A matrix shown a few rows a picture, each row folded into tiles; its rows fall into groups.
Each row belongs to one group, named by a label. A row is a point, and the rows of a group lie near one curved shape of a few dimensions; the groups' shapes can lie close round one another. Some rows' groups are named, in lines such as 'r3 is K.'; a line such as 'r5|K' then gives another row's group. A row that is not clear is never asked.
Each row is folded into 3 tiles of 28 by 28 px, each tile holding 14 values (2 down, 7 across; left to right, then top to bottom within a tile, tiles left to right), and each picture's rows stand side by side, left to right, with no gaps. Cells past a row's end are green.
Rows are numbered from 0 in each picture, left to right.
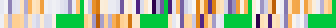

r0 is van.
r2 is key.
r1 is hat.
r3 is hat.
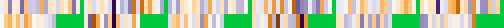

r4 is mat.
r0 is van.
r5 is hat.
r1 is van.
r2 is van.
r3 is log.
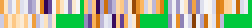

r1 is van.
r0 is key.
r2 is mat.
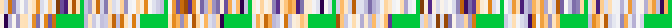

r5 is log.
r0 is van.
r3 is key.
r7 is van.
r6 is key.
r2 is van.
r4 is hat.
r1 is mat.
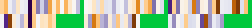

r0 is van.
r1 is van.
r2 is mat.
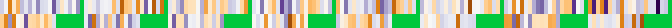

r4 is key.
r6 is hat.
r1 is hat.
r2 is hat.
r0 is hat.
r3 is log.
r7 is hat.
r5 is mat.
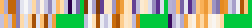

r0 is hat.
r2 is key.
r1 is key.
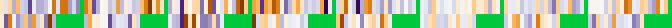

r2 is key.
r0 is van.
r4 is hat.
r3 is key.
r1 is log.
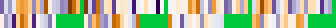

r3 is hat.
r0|key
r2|key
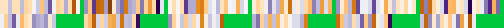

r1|van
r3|hat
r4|hat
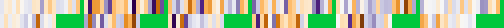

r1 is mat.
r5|key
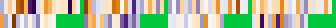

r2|mat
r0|hat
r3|mat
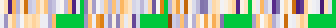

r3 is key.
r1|van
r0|key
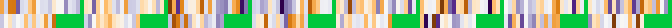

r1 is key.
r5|hat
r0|hat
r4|key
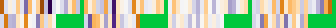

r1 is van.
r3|van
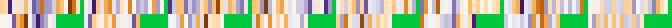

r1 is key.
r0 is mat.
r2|mat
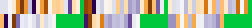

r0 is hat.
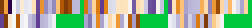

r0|log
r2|mat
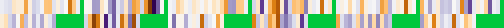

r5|key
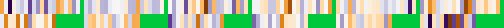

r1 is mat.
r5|mat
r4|key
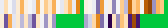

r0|hat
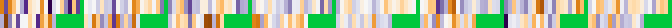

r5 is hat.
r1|van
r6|key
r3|hat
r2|mat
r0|mat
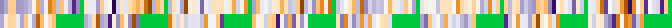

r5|hat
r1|log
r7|key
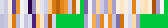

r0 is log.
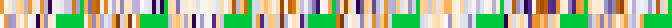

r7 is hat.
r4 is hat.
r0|mat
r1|hat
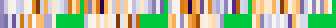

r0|key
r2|van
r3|mat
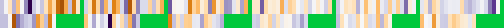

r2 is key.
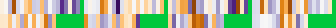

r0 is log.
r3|key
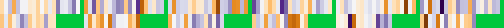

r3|log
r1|log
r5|hat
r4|mat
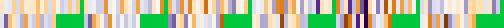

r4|van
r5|mat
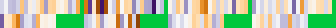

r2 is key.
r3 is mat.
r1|hat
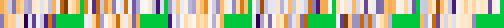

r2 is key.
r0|log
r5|hat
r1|key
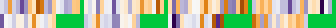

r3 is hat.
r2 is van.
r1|log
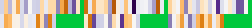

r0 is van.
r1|mat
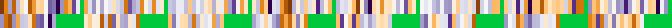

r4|hat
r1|log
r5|van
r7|hat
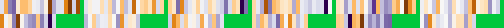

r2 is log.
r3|key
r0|mat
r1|mat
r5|van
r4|mat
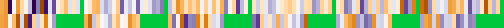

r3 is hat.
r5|log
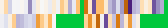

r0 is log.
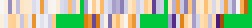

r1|hat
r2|van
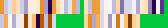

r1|hat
